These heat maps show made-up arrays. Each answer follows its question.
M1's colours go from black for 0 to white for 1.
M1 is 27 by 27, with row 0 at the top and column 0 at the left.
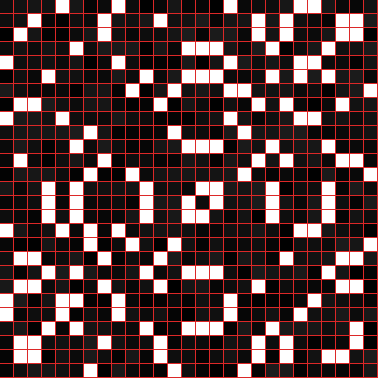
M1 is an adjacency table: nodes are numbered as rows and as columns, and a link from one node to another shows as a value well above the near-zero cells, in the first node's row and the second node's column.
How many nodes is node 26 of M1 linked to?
3
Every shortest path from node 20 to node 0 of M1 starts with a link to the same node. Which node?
node 25
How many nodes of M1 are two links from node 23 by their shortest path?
7
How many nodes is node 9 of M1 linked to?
3
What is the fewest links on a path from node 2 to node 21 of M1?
4
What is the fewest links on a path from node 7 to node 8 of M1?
6
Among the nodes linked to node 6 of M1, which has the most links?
node 16
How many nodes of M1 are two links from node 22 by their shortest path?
2
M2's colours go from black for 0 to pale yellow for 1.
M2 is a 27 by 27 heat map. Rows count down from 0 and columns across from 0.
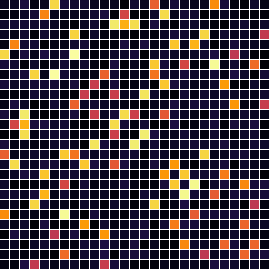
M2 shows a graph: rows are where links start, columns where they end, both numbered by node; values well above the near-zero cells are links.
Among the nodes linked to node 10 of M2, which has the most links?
node 7
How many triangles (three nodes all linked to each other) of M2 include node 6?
0
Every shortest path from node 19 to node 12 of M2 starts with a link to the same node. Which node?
node 4
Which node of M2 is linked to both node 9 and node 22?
node 8
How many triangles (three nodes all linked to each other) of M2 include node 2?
2
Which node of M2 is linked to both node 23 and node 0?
node 5
